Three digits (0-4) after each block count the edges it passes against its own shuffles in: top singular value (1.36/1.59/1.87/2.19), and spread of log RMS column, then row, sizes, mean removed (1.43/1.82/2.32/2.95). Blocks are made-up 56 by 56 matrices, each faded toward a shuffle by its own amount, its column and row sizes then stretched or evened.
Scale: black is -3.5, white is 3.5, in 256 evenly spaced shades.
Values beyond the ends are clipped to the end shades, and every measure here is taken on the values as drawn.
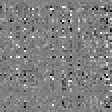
1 3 3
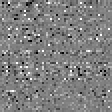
1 1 3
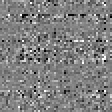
0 3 4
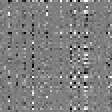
4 4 2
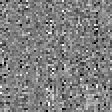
0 3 1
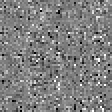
1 2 2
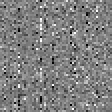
0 3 0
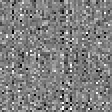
3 3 1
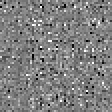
0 2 2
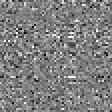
2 1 3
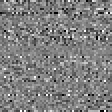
0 0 4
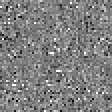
0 0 2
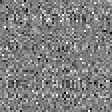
4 0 1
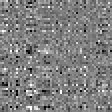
4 3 3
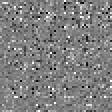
0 2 3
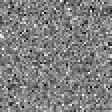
1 0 0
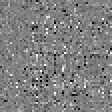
2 2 1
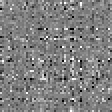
2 3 3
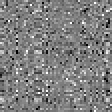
4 2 1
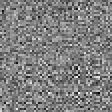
4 1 2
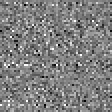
0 0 3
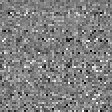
0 0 3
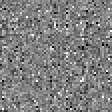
1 2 0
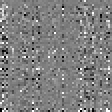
2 4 3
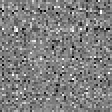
2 2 2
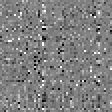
3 2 1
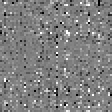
0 3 2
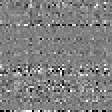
3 2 4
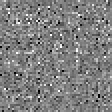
1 2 1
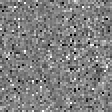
0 1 1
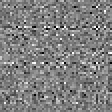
4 1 3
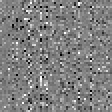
3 3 0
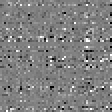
2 2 4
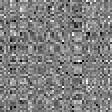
4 2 2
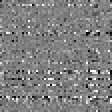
2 2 4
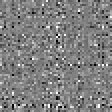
2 3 3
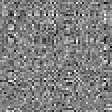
4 2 2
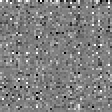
1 2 2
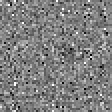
0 2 0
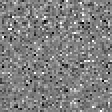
2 1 1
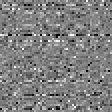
4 0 3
